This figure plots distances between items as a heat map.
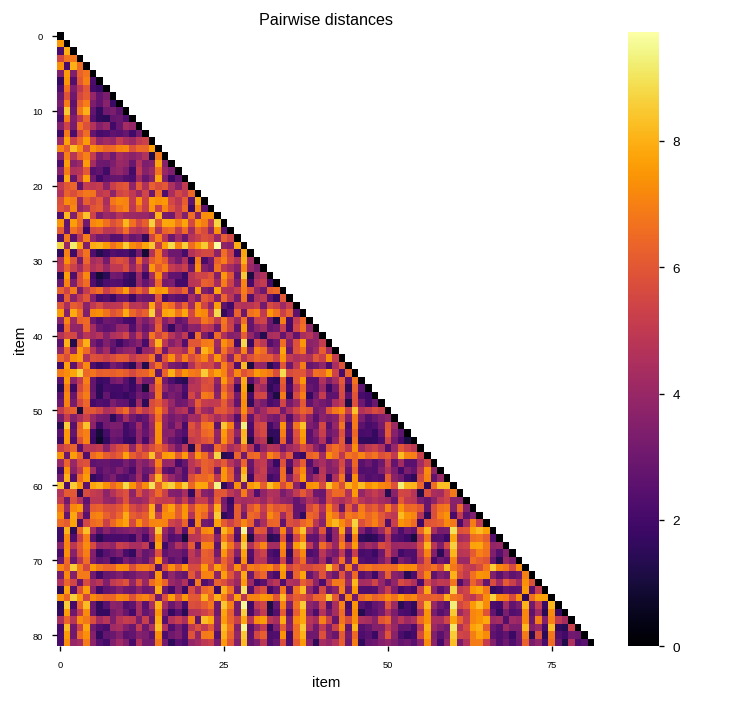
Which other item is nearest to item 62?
26
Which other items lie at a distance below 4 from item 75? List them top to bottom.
15, 43, 45, 71
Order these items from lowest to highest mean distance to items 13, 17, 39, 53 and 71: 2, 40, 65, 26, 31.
2, 40, 31, 26, 65
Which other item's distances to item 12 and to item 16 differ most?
14
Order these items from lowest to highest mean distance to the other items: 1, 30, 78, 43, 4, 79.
79, 30, 78, 43, 4, 1
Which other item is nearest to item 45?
43
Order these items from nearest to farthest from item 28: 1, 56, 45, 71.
56, 1, 71, 45
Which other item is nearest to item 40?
31
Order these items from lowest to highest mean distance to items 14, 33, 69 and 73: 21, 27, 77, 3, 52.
77, 52, 27, 21, 3
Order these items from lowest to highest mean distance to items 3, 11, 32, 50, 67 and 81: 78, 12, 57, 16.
57, 16, 12, 78
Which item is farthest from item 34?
45
